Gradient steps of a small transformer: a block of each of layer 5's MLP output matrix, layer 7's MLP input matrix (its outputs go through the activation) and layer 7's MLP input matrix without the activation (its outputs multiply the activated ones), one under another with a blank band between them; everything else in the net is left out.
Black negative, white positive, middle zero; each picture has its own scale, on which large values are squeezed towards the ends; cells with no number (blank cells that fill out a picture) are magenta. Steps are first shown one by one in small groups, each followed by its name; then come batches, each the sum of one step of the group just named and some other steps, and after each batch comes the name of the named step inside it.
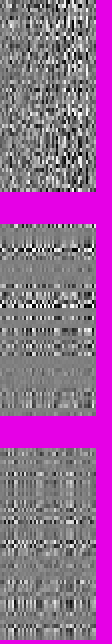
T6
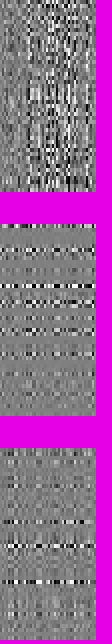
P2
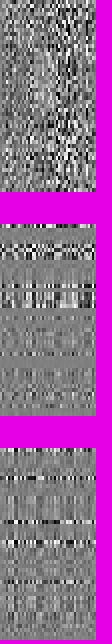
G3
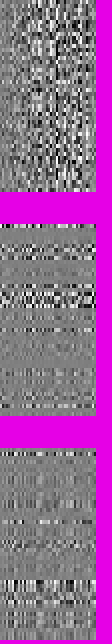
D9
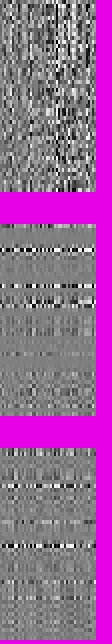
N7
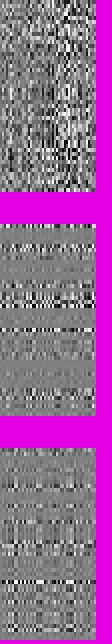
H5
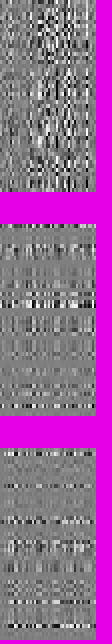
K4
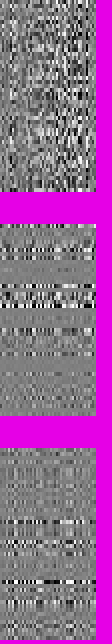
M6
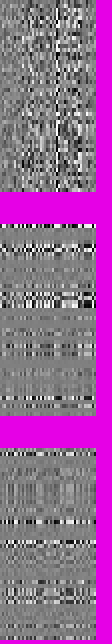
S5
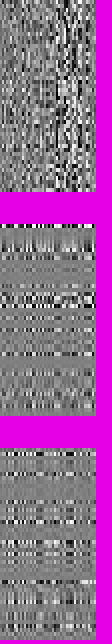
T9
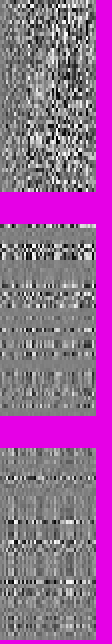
G3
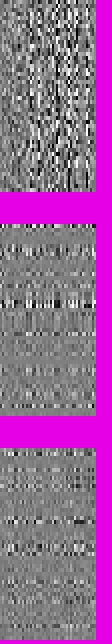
K4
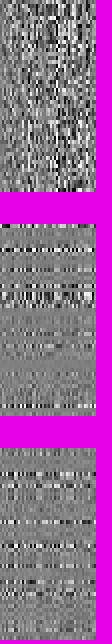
N7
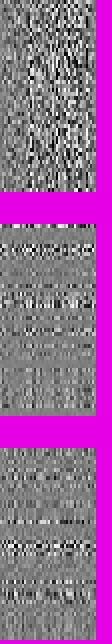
D9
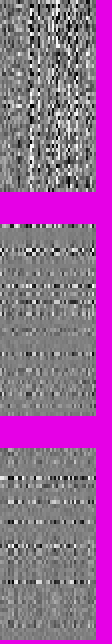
P2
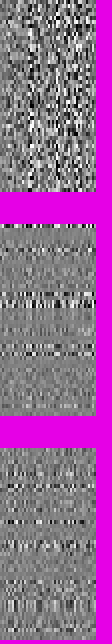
T6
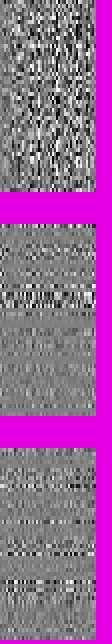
M6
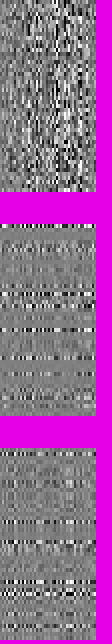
H5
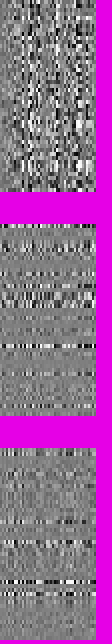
M6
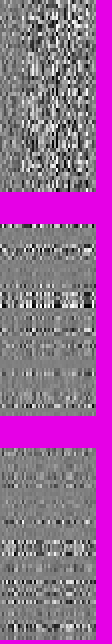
K4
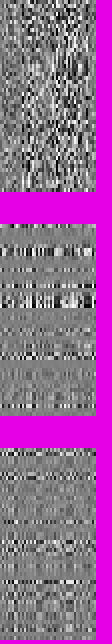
G3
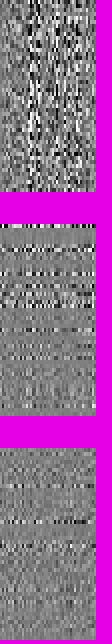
T6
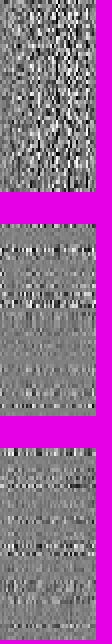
K4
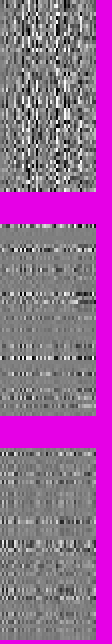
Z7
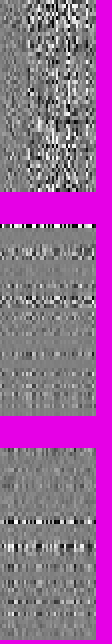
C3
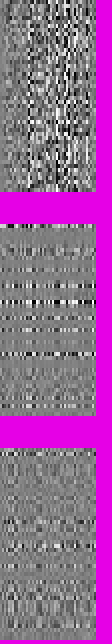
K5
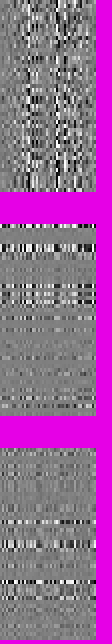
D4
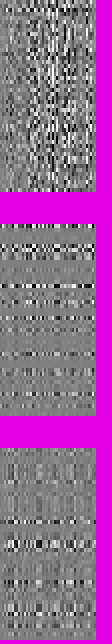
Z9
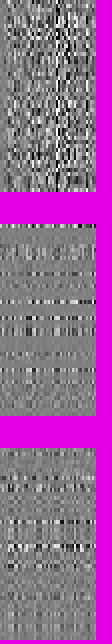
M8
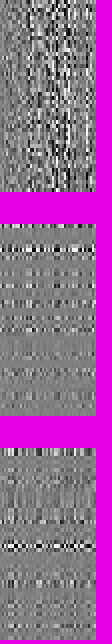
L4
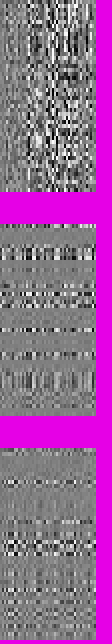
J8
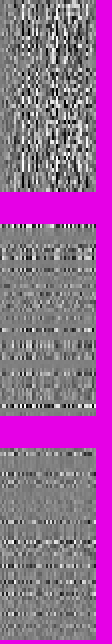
J8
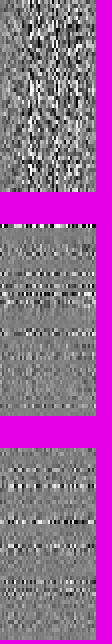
Z7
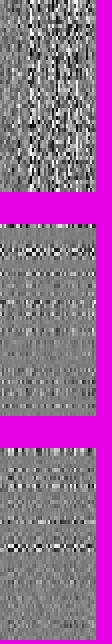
L4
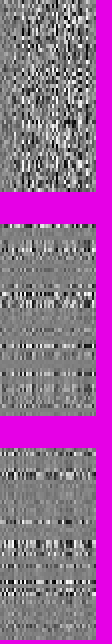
C3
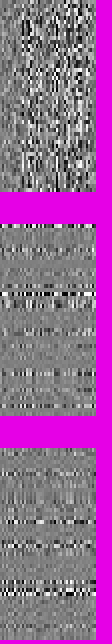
L4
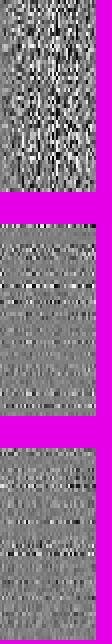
Z9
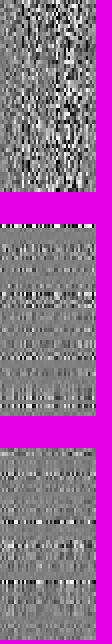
C3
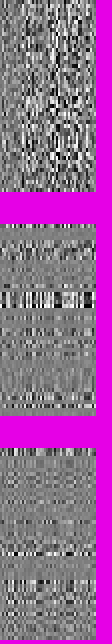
J8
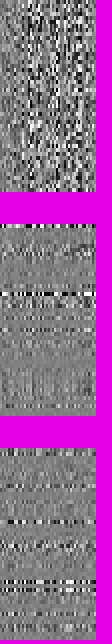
C3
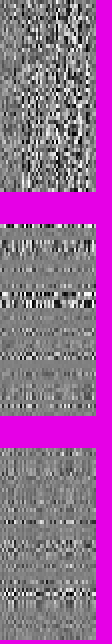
K5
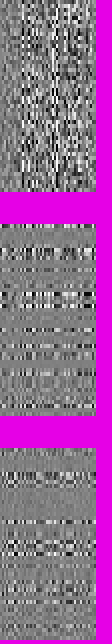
J8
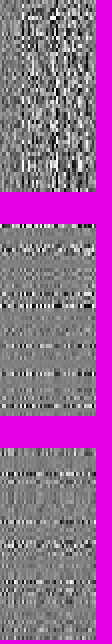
L4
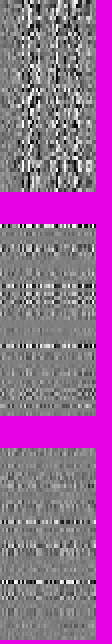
D4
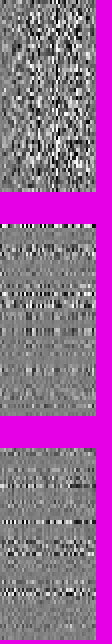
M8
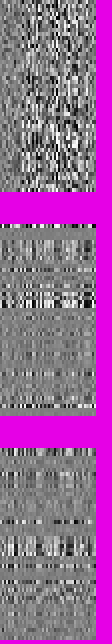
C3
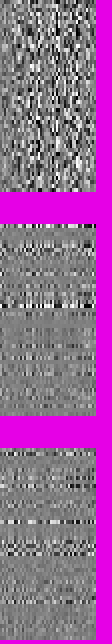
Z7
